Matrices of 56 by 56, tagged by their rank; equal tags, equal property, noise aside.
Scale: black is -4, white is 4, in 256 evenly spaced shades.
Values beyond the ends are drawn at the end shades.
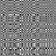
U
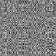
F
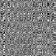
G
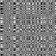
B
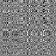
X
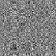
X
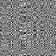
X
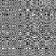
F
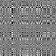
U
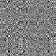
X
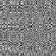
X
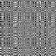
U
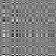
B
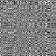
G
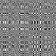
B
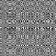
G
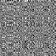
F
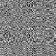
X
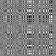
B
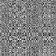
X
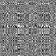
G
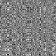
F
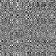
X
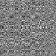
F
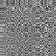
X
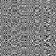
X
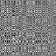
U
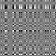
B
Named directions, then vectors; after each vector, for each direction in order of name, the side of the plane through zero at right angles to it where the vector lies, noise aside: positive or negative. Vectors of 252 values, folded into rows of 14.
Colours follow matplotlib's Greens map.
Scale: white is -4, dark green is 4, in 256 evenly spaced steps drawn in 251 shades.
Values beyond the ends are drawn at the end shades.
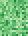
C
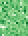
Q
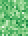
negative, positive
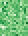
positive, positive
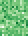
negative, positive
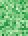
positive, negative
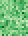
positive, negative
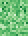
positive, positive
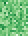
negative, negative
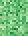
positive, positive
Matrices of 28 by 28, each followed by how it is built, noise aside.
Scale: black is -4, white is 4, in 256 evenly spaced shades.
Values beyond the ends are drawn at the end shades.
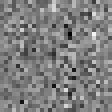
uneven columns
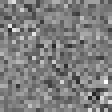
block diagonal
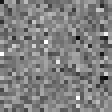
uneven columns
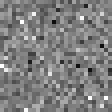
sparse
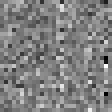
uneven columns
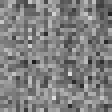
blocks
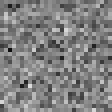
repeating columns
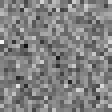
noise
